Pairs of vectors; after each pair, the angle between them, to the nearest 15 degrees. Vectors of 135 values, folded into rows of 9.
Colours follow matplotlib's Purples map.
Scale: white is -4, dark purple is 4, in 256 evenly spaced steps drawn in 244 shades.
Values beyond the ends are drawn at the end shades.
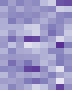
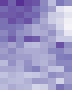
60 degrees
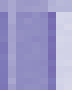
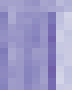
15 degrees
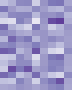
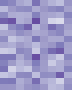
165 degrees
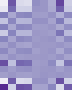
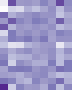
60 degrees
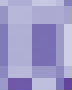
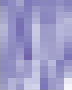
120 degrees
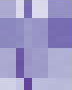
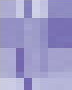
15 degrees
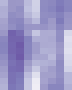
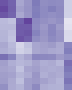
105 degrees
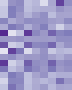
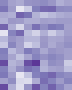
105 degrees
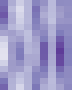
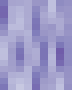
30 degrees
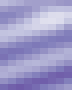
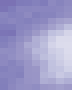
105 degrees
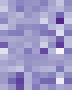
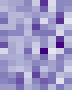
45 degrees
